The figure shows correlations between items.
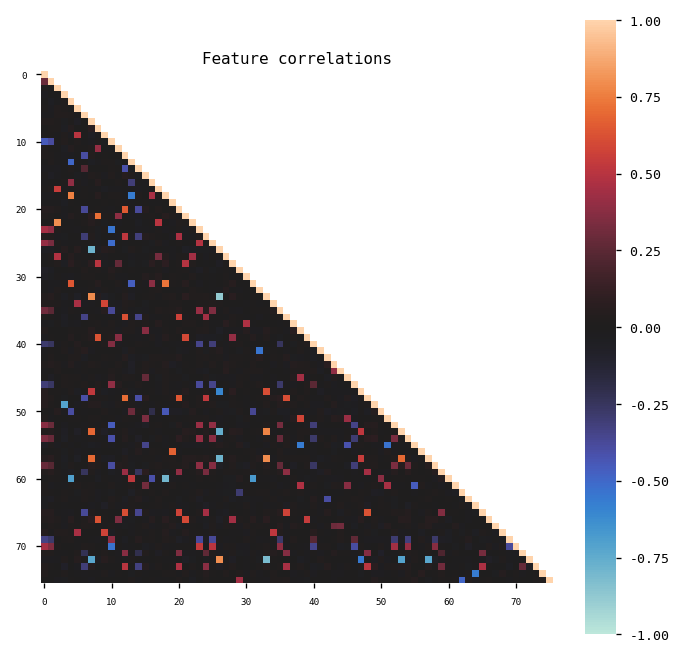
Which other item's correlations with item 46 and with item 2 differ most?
22
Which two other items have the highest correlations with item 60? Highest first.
13, 50
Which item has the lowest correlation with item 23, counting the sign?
10
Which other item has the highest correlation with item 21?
8
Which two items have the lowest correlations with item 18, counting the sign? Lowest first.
60, 13
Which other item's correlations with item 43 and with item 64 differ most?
74
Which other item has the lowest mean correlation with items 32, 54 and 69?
41
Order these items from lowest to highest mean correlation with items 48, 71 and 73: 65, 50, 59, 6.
6, 50, 59, 65
